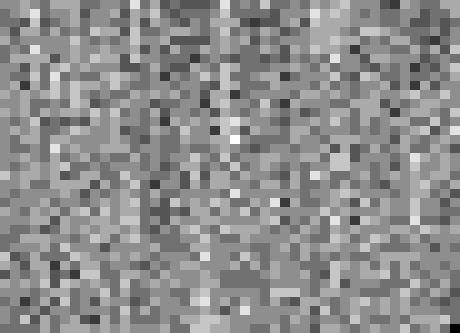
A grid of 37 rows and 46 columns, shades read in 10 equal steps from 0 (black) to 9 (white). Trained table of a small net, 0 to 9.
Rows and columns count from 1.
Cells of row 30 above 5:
16
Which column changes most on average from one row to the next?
24
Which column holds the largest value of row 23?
28
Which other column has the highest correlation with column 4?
32
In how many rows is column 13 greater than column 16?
17
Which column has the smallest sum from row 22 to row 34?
6
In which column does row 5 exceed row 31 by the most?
8
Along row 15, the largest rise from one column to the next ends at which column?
23
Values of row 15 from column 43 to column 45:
7 3 5
